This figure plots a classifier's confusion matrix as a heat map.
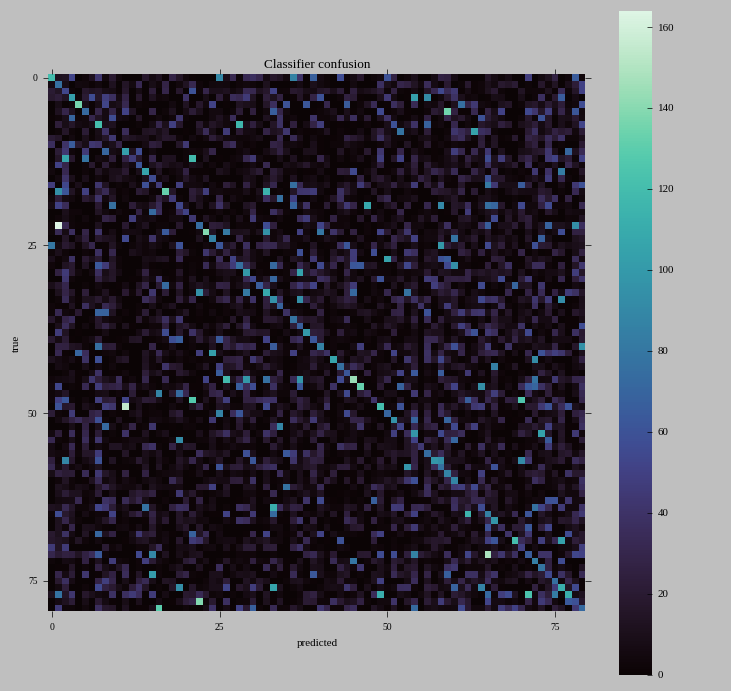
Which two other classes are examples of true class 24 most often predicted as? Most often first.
60, 73
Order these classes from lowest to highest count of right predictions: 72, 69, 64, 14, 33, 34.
64, 34, 72, 33, 14, 69
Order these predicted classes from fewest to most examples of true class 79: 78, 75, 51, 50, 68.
50, 51, 75, 68, 78
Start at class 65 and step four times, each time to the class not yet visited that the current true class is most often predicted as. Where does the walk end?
16
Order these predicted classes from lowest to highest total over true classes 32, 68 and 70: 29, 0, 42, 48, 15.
42, 48, 0, 15, 29
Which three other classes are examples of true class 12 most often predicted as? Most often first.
21, 2, 5
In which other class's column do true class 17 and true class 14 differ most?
32
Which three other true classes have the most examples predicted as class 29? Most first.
45, 32, 56
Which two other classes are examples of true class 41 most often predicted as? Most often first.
24, 4
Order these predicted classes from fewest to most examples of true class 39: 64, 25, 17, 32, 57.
17, 64, 57, 32, 25
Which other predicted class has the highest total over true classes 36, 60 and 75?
54
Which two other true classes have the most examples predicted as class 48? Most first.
63, 26
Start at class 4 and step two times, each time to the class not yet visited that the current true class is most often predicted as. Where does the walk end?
35
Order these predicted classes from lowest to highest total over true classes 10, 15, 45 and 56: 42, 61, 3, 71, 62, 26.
42, 62, 61, 71, 3, 26
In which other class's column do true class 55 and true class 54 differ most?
19
